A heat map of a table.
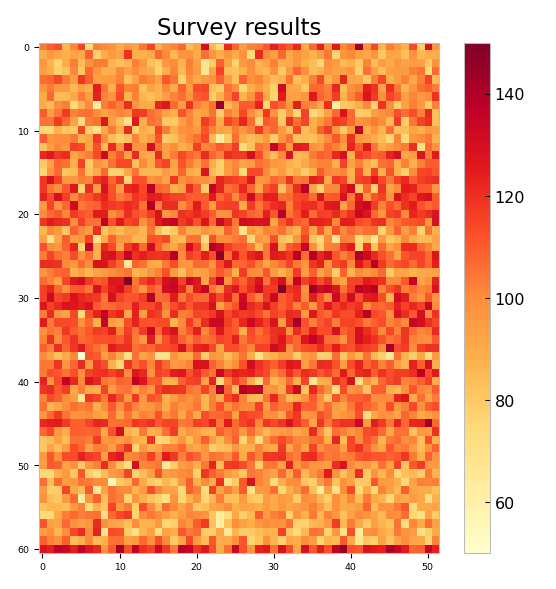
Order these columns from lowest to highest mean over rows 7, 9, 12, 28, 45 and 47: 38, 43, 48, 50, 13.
13, 38, 43, 50, 48
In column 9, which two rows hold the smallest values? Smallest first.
52, 15
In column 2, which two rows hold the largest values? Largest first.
60, 18
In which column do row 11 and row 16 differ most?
23
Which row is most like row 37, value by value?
54
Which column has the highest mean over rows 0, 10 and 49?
41
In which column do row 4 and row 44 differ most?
33
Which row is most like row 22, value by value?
47
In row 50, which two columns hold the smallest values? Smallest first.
16, 11
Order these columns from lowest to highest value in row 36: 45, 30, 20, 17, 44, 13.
44, 13, 17, 20, 30, 45
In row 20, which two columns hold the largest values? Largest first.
31, 41
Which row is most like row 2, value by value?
3
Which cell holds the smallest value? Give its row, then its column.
37, 5
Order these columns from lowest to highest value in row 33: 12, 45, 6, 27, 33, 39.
45, 6, 39, 12, 27, 33
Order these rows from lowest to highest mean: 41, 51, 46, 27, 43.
51, 27, 46, 43, 41
